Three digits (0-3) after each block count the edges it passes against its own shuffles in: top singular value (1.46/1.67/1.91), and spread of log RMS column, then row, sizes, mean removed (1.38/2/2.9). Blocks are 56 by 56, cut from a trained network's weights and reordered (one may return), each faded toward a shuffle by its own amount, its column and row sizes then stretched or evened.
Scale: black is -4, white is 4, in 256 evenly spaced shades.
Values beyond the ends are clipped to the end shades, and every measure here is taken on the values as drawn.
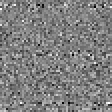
0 0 2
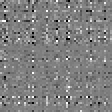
1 2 3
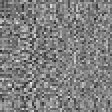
3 2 0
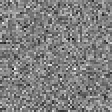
2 0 1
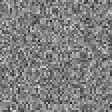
2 0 0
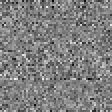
0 0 2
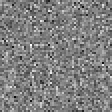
0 1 0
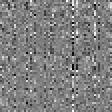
2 3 1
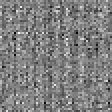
2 0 2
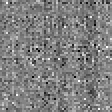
0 1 2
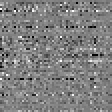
1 1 3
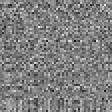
3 0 2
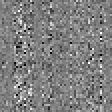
1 3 0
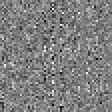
0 2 0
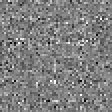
0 1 2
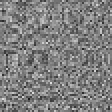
3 0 1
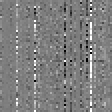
3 3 0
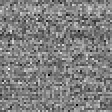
1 0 0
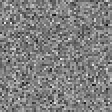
0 0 0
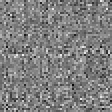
2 1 2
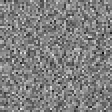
2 0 0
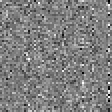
1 2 0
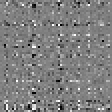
3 3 3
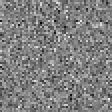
0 1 1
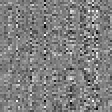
3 3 1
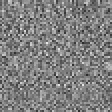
3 0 1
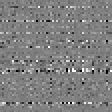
2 1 3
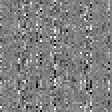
2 3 1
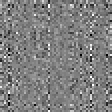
3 3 1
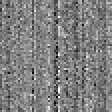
3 2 0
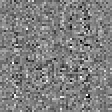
1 2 1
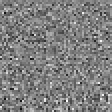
1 0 2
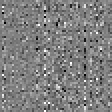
0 3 1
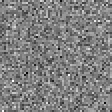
0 0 0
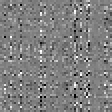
2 3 2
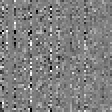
1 3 1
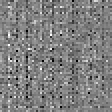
2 2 2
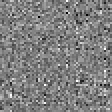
0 2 1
